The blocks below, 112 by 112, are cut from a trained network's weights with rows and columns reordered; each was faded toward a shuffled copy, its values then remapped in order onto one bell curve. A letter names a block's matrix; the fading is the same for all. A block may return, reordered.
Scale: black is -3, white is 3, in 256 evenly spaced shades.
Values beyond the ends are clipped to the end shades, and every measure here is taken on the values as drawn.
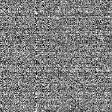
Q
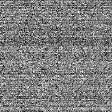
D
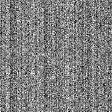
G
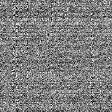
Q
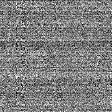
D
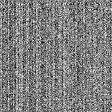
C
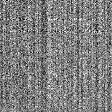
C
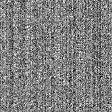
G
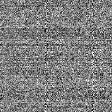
Q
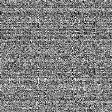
D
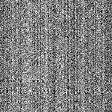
C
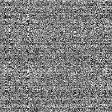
Q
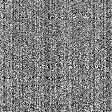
G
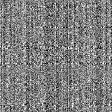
C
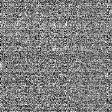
Q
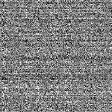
D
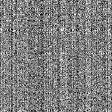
C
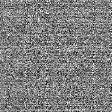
Q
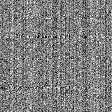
G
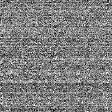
D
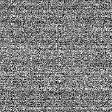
D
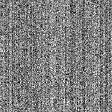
G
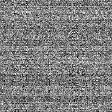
D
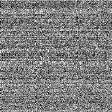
D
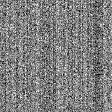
G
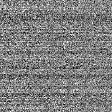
D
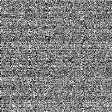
Q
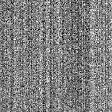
C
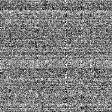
D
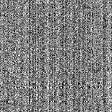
C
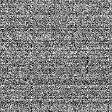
D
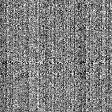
C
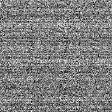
D
